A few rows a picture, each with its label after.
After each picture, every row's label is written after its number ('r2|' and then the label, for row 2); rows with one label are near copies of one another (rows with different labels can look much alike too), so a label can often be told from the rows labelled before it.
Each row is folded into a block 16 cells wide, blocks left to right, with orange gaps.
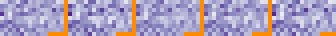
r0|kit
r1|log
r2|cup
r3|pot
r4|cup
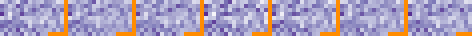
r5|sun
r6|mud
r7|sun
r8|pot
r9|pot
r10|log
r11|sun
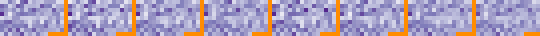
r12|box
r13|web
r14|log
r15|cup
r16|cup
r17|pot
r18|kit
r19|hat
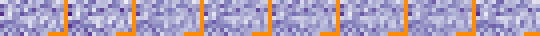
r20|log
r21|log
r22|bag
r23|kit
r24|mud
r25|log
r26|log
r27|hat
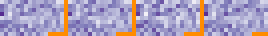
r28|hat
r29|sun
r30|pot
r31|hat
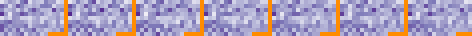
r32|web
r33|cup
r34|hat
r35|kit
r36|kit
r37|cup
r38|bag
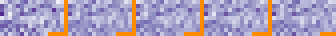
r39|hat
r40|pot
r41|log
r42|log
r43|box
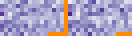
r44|web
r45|cup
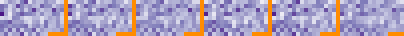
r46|cup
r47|log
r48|cup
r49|sun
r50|web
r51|kit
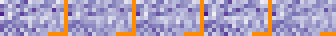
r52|web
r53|bag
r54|kit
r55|hat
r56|web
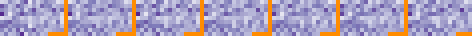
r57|mud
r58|hat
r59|mud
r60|bag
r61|bag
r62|mud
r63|cup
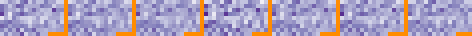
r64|kit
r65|pot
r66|sun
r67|log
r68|hat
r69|kit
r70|box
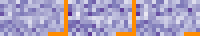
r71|box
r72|hat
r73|log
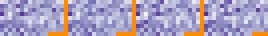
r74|kit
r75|web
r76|pot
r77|web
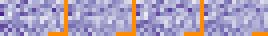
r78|web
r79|kit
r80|log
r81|mud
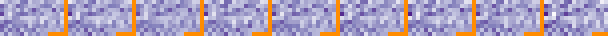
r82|web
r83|kit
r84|hat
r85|box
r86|bag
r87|web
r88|kit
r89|mud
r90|pot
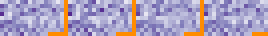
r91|log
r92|cup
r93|hat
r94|box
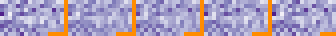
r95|kit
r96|pot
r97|cup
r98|bag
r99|cup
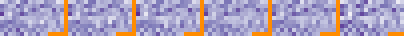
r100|sun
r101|box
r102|hat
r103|hat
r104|mud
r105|pot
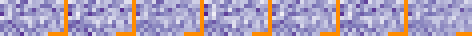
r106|box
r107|kit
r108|box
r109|log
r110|pot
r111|cup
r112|kit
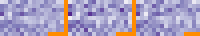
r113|kit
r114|bag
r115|pot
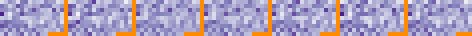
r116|sun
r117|pot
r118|cup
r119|log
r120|web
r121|cup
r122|sun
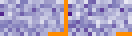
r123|sun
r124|sun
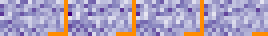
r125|mud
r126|web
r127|log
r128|log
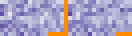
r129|pot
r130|kit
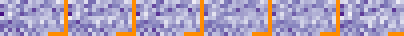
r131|sun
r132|box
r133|sun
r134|hat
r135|sun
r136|log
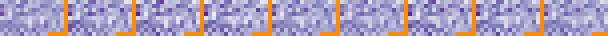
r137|box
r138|bag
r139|box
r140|kit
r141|cup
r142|cup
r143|cup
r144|mud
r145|sun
